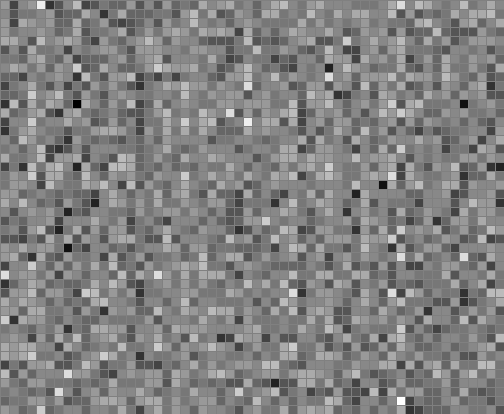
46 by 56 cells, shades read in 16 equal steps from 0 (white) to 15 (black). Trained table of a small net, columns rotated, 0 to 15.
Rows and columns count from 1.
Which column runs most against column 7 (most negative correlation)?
55
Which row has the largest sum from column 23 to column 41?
43
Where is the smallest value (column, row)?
45, 45
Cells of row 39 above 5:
45
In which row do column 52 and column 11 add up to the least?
29
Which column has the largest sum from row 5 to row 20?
16
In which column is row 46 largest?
46
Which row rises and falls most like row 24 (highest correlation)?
28
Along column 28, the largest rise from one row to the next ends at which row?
11
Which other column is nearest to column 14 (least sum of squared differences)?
24
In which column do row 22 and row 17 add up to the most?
40
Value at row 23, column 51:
10
